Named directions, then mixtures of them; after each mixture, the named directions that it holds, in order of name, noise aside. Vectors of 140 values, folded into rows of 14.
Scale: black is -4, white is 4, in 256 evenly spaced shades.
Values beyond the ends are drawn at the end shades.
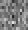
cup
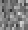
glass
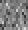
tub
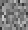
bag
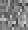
bag, cup, glass.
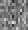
cup.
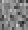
bag, glass.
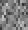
bag, tub.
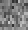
cup, glass, tub.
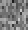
cup.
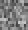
bag, cup, glass.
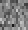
cup, glass, tub.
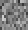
bag.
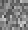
bag, cup, glass.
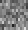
cup, tub.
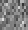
bag, tub.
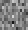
bag, cup.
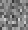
bag, cup.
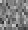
tub.
